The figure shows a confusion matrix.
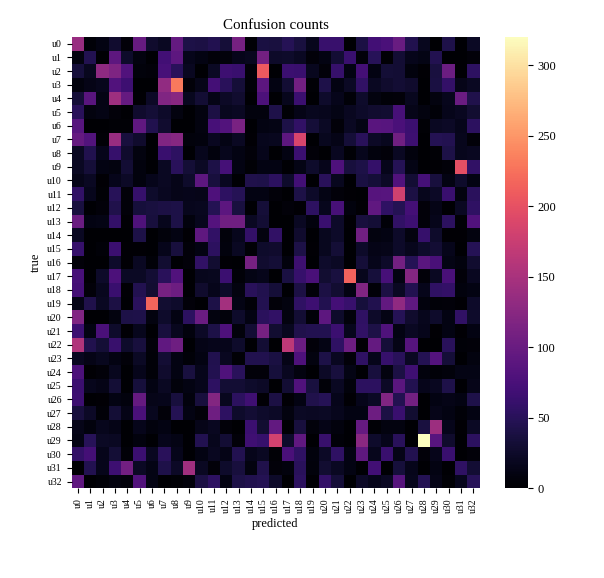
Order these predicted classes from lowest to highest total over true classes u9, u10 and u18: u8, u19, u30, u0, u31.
u19, u30, u0, u8, u31
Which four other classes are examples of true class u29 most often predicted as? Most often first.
u28, u16, u23, u18
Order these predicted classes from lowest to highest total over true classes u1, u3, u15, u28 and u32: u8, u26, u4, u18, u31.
u31, u4, u26, u18, u8
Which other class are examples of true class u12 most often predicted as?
u24
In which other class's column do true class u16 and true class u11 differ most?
u14
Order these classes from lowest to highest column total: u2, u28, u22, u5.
u2, u22, u28, u5
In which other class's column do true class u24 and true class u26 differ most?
u25
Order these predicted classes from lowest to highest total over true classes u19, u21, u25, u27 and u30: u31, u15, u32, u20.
u31, u32, u20, u15
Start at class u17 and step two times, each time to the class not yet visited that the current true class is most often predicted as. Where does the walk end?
u0
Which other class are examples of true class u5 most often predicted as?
u26
